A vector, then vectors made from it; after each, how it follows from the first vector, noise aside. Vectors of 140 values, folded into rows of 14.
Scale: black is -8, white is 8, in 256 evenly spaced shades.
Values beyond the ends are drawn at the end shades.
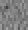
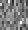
reversed, negated, scaled up.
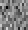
scaled up.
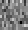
reversed, scaled up.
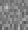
negated.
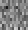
scaled up.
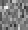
negated, scaled up.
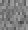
reversed.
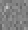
negated, partly zeroed.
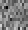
scaled up.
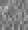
negated.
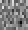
reversed, scaled up.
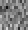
scaled up.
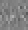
wrapped around, negated, partly zeroed.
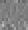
wrapped around, negated, partly zeroed.
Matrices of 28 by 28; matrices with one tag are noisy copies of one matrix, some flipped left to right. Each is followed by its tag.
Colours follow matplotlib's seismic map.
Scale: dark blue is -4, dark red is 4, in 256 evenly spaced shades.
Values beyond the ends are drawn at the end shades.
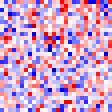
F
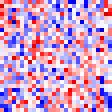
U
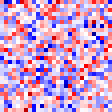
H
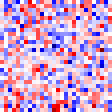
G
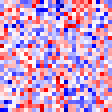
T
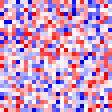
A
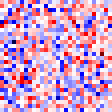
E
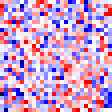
U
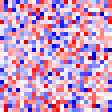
G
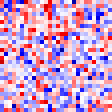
F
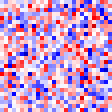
E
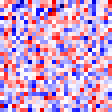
A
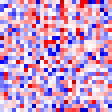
F
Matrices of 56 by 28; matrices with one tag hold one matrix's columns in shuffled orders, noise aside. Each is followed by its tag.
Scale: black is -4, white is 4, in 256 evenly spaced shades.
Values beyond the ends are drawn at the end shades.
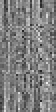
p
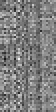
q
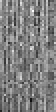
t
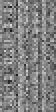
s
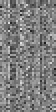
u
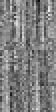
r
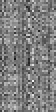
q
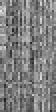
t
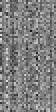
q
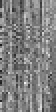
p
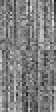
r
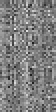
u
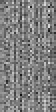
s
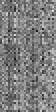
q
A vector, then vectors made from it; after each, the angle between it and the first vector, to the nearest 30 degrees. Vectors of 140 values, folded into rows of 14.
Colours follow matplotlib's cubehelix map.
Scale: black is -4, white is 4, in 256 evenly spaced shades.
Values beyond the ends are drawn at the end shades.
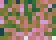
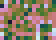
90 degrees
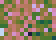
120 degrees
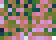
30 degrees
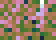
90 degrees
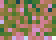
30 degrees
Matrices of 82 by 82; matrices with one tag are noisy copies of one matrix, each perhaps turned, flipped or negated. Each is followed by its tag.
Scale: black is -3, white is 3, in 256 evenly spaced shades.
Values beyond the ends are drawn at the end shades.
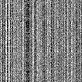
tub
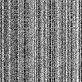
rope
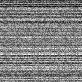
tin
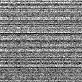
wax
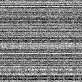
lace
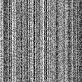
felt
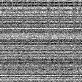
lace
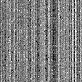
tub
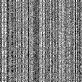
lace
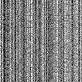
rope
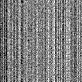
tin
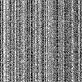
rope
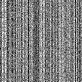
lace
